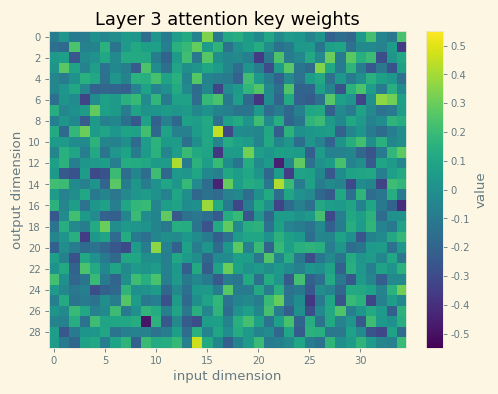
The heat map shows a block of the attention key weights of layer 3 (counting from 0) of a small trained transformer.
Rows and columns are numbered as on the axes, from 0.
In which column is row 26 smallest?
25
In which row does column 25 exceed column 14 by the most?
27
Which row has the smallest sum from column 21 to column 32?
28
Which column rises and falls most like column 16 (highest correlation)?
5
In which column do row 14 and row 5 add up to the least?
16
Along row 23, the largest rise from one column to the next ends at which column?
24
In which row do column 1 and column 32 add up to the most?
6
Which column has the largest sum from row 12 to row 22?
17
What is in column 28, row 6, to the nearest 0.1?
0.1
